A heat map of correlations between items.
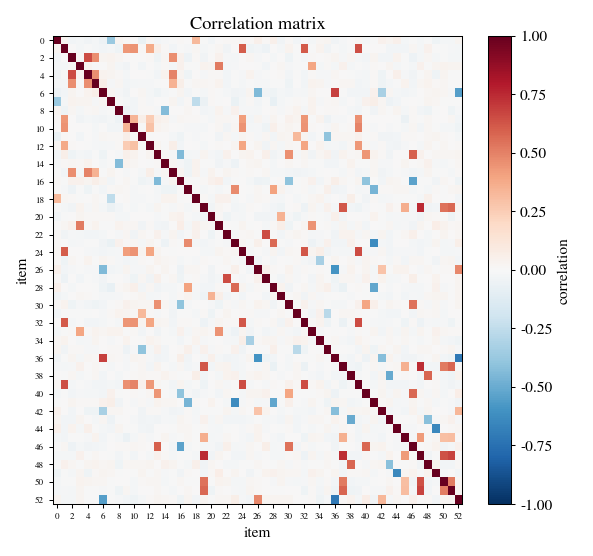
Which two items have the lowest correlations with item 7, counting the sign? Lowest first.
0, 18
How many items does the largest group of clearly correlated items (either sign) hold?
7
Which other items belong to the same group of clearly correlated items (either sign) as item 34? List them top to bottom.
25
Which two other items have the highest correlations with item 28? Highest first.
23, 17
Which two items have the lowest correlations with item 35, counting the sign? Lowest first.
11, 31
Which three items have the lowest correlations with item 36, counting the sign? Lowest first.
52, 26, 42
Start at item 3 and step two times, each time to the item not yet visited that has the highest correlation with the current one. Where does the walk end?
33
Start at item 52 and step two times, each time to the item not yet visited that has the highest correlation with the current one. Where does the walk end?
42
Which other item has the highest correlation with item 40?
46
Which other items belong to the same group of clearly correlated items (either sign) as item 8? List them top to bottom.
14
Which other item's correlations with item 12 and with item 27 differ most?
22
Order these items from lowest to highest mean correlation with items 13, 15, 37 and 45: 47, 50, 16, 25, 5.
16, 25, 5, 50, 47
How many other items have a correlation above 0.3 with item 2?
3
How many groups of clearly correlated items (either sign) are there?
15
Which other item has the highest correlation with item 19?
47
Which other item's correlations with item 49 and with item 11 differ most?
44
